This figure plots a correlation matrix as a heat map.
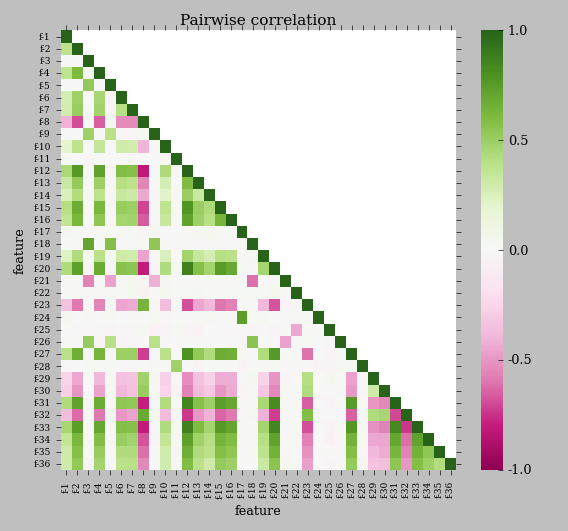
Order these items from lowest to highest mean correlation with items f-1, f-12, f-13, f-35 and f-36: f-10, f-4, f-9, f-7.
f-9, f-10, f-7, f-4
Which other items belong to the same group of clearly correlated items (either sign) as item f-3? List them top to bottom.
f-5, f-9, f-18, f-21, f-26
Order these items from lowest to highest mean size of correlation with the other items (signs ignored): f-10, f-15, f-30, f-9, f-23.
f-9, f-10, f-30, f-23, f-15
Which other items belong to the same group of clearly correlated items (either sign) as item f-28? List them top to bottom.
f-11
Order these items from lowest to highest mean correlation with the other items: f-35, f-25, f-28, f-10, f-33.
f-25, f-28, f-10, f-35, f-33
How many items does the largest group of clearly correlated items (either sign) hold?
24
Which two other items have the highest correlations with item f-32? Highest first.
f-8, f-23
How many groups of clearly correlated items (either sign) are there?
5
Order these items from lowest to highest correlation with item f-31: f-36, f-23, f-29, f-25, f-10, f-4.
f-23, f-29, f-25, f-10, f-36, f-4
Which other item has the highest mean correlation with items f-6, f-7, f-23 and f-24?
f-17
